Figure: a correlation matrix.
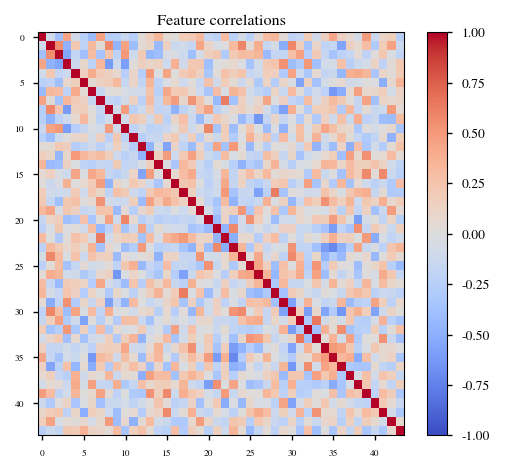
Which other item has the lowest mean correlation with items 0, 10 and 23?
11
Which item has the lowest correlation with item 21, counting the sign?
35
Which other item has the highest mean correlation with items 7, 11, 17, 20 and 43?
22
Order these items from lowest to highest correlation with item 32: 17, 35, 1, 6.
1, 6, 17, 35
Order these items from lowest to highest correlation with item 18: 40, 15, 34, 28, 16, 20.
20, 28, 40, 16, 15, 34
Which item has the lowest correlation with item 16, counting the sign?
8
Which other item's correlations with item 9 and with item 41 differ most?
26
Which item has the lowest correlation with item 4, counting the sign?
36
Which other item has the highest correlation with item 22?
7
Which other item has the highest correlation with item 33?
31
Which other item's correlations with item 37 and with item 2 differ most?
13
